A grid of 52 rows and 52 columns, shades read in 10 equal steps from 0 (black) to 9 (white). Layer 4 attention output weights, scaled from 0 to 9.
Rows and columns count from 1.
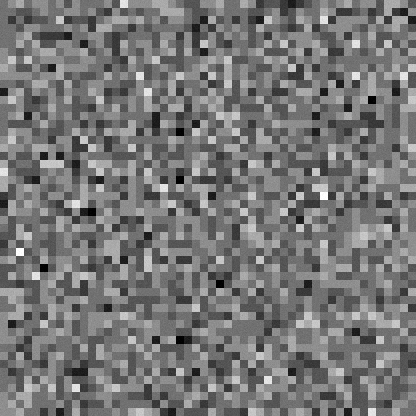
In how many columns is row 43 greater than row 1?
19
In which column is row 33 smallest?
16
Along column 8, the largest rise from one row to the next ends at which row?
21
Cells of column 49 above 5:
11
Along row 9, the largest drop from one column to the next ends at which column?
38
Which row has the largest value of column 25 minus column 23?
17
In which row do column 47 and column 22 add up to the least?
13
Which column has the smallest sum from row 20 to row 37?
39
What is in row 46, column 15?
5
